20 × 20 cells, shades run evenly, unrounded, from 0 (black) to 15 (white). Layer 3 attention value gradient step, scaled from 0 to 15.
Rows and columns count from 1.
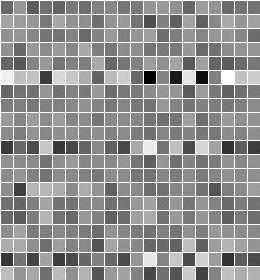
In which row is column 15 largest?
6
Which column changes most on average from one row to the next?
12
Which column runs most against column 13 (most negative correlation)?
11
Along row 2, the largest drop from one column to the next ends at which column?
16
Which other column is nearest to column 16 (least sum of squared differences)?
14
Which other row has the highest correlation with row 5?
7
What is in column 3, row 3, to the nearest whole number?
8
